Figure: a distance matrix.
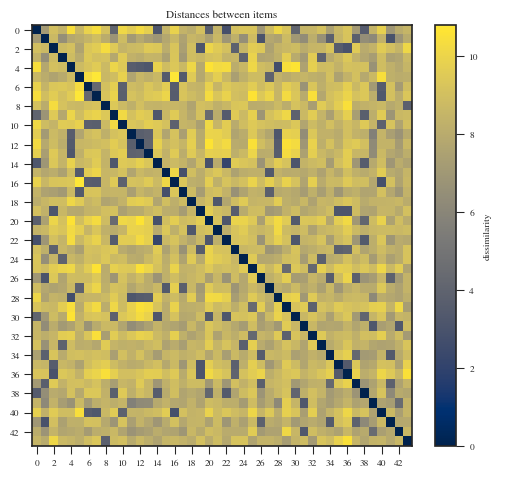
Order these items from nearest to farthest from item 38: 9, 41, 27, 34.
9, 41, 34, 27
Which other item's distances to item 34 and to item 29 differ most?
26
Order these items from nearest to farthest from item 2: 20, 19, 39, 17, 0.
19, 17, 39, 0, 20
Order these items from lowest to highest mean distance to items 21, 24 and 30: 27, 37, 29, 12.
37, 27, 29, 12
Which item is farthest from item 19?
20
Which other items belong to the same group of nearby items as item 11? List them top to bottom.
4, 12, 13, 28
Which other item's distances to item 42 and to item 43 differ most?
31
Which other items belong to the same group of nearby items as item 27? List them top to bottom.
5, 15, 17
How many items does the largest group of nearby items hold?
7
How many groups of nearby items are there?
11
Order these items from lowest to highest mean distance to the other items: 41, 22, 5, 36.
41, 22, 5, 36
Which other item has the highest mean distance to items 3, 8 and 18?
36
